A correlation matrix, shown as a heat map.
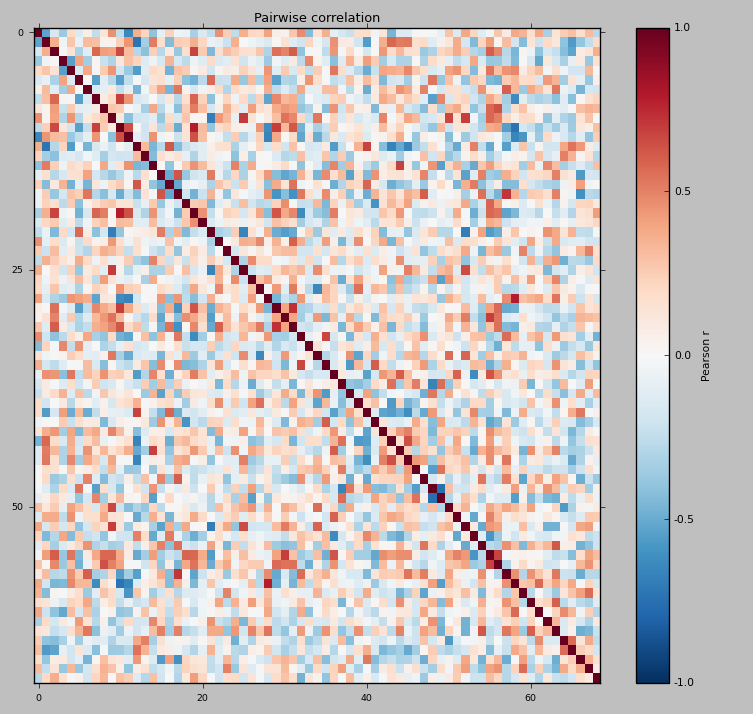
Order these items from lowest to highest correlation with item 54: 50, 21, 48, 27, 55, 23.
23, 55, 50, 27, 48, 21
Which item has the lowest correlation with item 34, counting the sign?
27
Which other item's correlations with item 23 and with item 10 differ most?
11
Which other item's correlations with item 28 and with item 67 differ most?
63
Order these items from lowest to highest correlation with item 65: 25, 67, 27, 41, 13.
25, 41, 27, 67, 13
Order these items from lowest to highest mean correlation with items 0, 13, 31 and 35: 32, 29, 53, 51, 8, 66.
51, 8, 66, 29, 53, 32
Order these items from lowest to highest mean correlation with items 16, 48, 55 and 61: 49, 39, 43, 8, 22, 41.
41, 49, 43, 39, 22, 8
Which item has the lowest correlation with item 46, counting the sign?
48
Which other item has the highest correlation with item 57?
17
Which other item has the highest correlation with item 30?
55
